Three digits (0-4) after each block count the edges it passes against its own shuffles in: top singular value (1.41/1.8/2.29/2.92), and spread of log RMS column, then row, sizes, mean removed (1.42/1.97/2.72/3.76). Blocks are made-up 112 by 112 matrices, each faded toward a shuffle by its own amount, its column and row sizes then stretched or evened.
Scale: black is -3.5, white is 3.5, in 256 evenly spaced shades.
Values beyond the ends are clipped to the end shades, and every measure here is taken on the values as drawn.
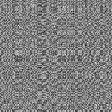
4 1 2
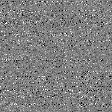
0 1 3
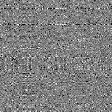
3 0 2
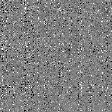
0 3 2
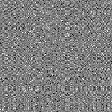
4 1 1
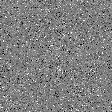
0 0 0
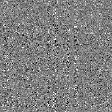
1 3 2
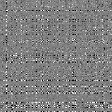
4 3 4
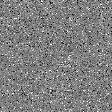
0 1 2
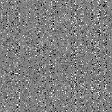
2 3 0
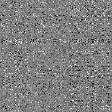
2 2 3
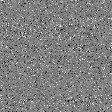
0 0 2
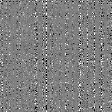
3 4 2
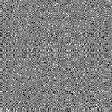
4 1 2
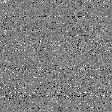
1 1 3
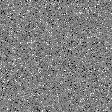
1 0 1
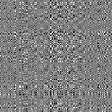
4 4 3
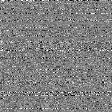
1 0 4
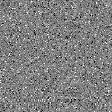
2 1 0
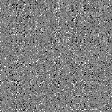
3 2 1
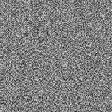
3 0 0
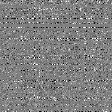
1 2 4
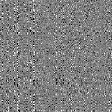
3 3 1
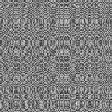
4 2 1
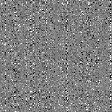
3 3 1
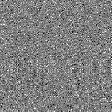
3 1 0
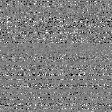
1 0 4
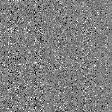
0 3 1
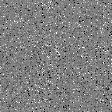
0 2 1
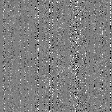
1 4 0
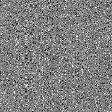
2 2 0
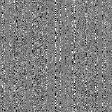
1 4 0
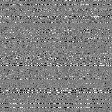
3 0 4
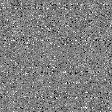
1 1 3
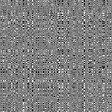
4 4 3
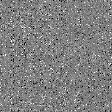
1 2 1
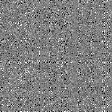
2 3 2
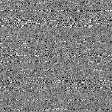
1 0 4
